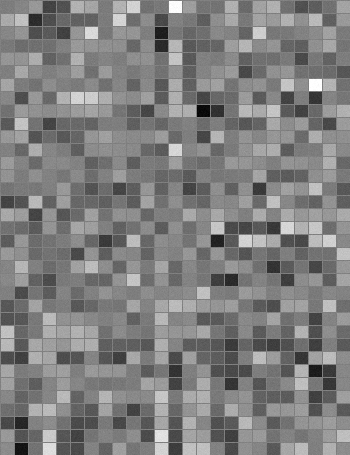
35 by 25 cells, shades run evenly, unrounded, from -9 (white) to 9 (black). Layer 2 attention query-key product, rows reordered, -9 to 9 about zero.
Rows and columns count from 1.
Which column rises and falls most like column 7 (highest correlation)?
6
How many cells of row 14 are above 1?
7
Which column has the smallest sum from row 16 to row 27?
12
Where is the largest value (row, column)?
9, 15
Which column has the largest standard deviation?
23
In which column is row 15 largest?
19
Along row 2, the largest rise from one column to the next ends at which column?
3
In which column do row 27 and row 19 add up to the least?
24
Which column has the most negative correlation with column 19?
5
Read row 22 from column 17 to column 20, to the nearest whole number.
6 1 0 1
